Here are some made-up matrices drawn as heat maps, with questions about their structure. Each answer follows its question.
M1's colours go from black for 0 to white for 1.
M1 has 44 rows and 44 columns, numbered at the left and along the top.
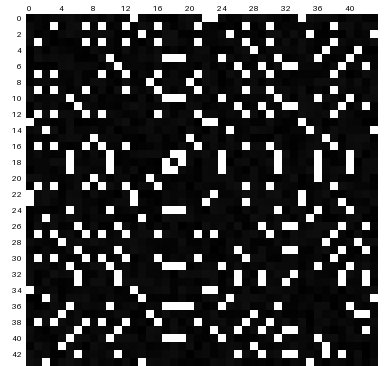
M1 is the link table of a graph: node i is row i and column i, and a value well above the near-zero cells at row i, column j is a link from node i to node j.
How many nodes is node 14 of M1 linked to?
4
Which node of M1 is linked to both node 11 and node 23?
node 39
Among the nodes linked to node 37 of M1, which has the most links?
node 42
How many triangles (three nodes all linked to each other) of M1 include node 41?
3
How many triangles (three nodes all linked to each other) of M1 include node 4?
3
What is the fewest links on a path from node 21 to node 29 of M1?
4
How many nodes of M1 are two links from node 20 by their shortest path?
9
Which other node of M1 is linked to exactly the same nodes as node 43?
node 25
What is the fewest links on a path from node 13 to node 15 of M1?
5
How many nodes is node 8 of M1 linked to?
2
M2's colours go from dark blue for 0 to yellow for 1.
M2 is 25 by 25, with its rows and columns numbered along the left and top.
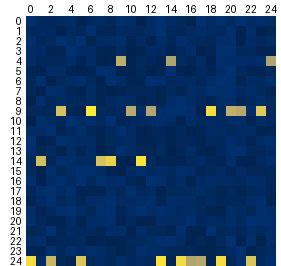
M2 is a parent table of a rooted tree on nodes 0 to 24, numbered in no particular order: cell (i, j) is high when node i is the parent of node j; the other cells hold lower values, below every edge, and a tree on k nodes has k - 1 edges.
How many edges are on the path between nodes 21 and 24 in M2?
3
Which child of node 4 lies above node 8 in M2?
14
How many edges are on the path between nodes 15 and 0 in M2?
2
